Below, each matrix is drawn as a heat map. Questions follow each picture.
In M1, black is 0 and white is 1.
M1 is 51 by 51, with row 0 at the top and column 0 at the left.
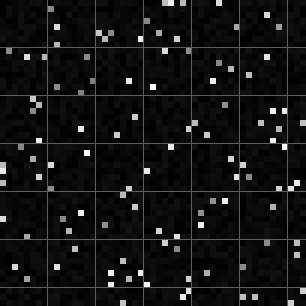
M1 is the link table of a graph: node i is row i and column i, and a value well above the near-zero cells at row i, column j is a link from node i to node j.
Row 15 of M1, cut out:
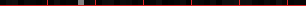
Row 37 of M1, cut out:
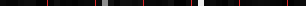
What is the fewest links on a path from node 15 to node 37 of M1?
4
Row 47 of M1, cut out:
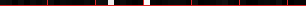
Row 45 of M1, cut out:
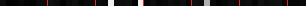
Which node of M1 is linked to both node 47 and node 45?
node 18
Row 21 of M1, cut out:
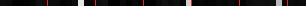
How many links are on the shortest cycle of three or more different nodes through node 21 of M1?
3
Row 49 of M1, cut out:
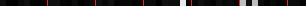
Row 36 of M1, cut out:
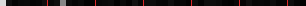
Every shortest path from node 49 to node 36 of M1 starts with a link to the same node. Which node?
node 30
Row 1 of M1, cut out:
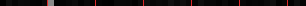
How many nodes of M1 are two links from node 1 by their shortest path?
2
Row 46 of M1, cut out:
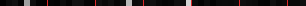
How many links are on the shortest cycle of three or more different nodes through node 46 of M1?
3
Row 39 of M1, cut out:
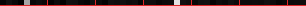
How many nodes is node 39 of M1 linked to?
2
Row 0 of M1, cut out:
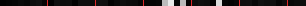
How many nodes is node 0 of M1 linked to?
4
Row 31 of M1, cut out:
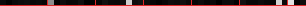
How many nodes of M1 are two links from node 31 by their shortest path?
5
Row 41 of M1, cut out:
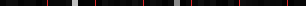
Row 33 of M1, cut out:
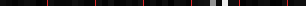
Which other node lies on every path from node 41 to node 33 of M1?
node 29
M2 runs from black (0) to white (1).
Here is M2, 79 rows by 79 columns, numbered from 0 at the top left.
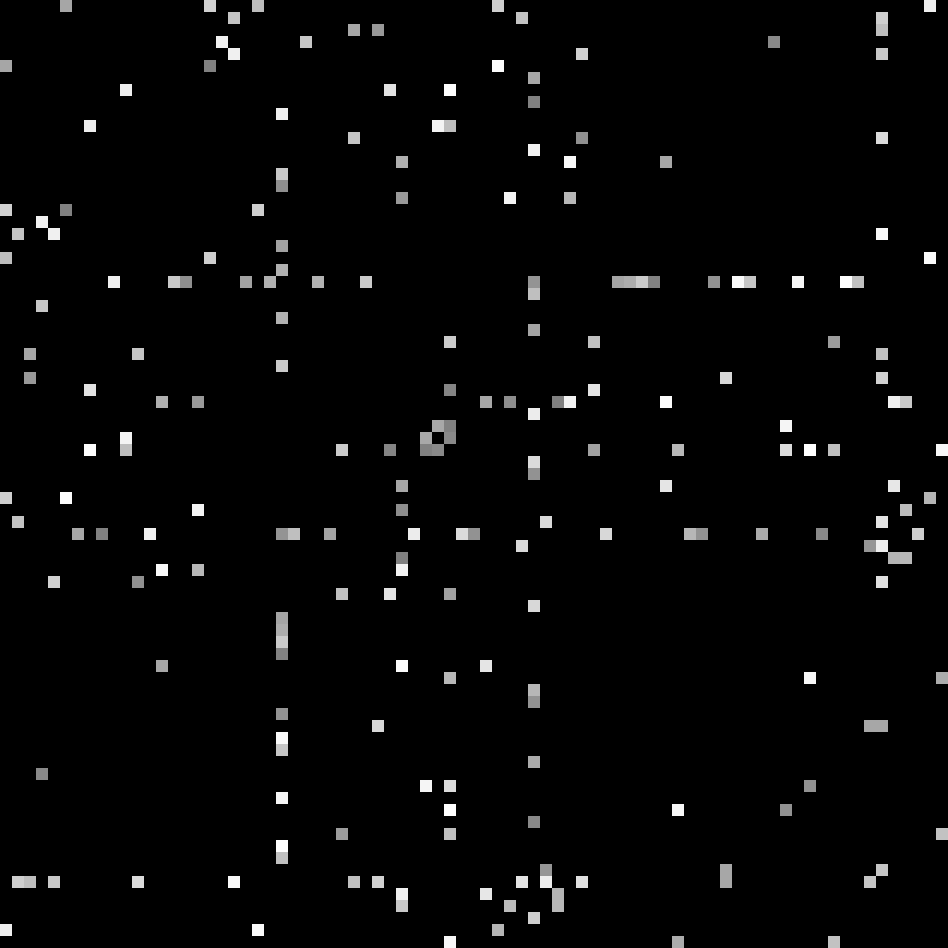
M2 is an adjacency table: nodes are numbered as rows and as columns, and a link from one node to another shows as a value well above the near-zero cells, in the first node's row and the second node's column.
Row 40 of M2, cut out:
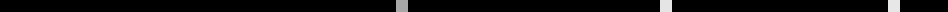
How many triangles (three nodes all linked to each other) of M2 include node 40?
2
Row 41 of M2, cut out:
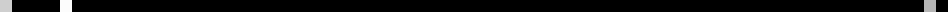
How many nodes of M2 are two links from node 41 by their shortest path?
2
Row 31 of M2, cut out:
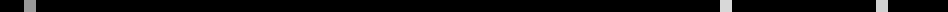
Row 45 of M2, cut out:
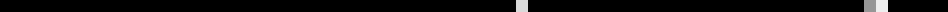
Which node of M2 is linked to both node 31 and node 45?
node 73
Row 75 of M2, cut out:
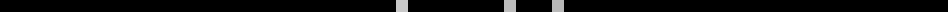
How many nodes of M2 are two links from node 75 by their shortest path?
6
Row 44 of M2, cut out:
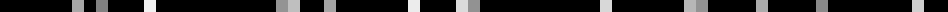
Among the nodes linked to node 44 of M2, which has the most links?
node 23
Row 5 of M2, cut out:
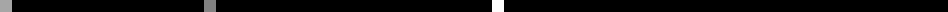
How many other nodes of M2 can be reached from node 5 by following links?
5
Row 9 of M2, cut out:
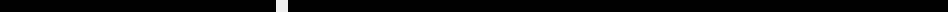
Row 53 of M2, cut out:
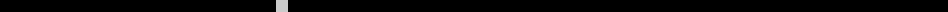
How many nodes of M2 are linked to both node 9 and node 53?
1
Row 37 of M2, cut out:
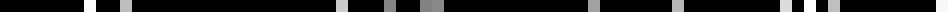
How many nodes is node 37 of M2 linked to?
12
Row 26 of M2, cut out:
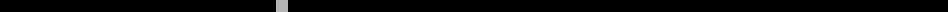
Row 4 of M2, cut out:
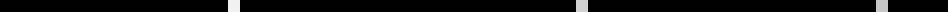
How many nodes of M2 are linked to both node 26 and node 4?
0
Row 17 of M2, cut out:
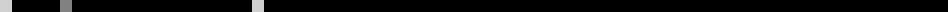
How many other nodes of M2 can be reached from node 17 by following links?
5
